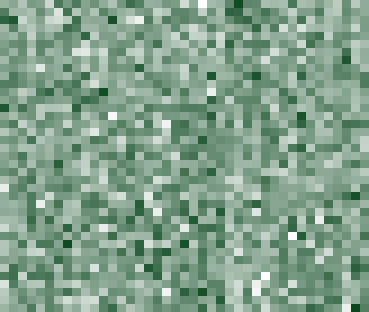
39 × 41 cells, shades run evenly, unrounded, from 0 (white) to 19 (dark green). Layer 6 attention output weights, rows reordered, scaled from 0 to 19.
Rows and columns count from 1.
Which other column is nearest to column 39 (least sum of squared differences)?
26
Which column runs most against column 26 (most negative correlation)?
25
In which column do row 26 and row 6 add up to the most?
29
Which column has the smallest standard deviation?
38
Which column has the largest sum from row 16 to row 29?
15
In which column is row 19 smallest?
41
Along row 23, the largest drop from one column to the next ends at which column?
18
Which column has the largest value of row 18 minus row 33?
39
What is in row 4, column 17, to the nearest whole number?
11
